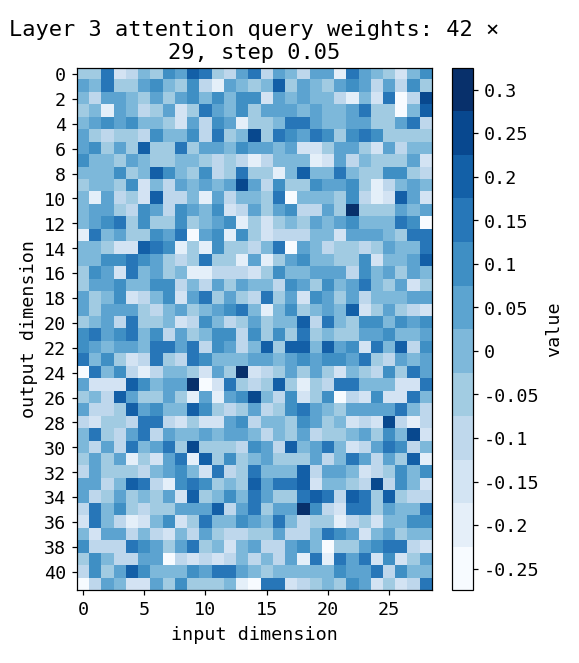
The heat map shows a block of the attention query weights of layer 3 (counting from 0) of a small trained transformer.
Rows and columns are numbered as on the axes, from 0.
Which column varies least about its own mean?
2
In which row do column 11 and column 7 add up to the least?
39
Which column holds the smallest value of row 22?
23
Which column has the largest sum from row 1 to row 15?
6
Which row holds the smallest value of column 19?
7
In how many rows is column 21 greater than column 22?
13
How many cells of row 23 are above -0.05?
22
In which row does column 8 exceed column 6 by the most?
31
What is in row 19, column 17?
0.1
